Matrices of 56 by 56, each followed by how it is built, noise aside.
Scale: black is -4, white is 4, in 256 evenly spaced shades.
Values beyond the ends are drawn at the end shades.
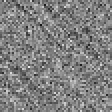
Toeplitz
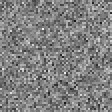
Hankel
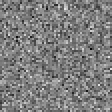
blocks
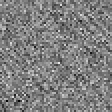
Toeplitz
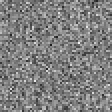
blocks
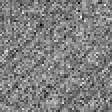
Hankel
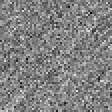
Hankel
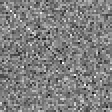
diagonal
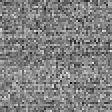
blocks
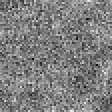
smooth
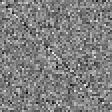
diagonal
